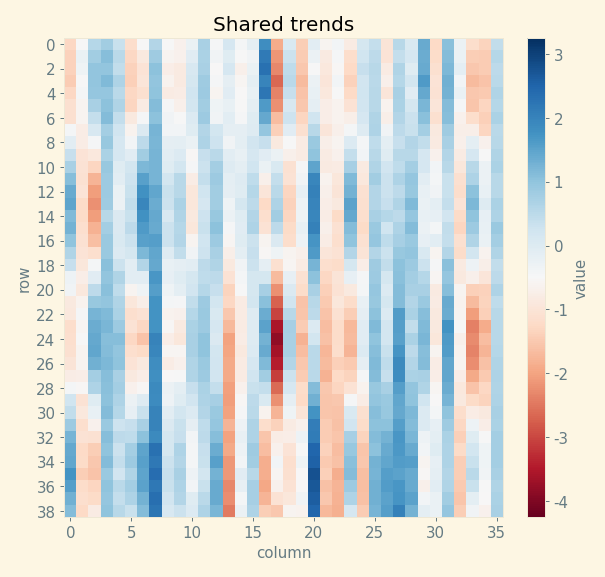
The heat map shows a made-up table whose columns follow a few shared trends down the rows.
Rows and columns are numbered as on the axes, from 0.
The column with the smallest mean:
17
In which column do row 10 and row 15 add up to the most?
20
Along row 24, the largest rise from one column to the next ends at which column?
18
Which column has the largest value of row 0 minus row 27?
13
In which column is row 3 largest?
16
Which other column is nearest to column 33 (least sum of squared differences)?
23
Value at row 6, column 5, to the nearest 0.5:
-1
